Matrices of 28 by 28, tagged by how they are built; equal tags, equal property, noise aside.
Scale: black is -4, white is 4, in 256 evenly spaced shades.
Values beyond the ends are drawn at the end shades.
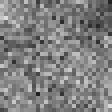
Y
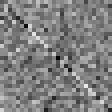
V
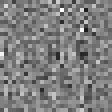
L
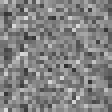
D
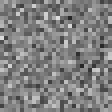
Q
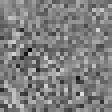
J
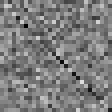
V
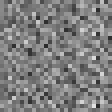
D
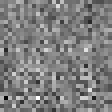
L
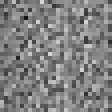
D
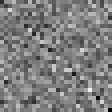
V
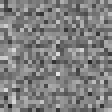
D
